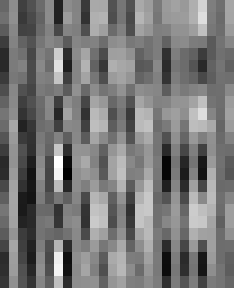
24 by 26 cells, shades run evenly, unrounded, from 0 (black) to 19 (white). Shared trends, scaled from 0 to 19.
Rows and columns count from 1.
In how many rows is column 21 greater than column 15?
13
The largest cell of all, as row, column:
14, 7
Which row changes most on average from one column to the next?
15
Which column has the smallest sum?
4
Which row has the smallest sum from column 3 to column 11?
18
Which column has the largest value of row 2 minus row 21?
23
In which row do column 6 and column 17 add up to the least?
6
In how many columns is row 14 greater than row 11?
10
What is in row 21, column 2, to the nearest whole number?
12
